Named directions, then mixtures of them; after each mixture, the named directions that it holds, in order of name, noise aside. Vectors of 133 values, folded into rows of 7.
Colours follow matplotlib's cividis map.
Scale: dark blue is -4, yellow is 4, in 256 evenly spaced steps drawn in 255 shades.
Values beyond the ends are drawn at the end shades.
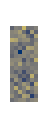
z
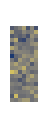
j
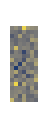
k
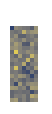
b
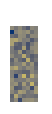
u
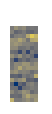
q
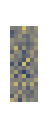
b, k, u.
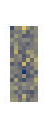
b, k, z.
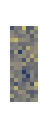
b, z.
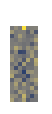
k, z.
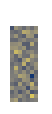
b, z.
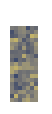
j, q, u.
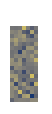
z.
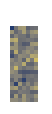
b, j, z.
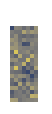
b.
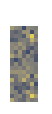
q, z.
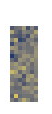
j.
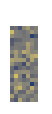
q, u.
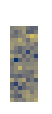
q.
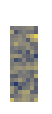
q.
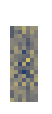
b, k, u.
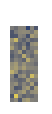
j, u.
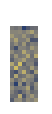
k.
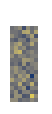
b, z.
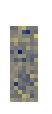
q, z.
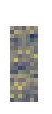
j, q.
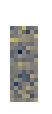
q, z.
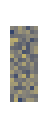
u.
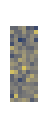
j.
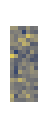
b, j, q.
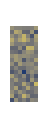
j, z.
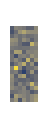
b, u.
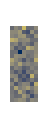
z.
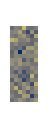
z.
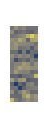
q.
